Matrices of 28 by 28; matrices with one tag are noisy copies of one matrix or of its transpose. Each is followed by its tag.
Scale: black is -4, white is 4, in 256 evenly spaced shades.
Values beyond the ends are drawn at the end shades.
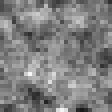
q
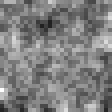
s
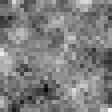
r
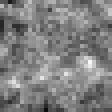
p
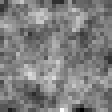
q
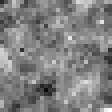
r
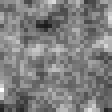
s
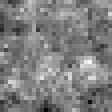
p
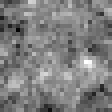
p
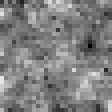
r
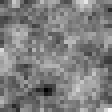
r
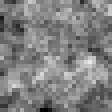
p
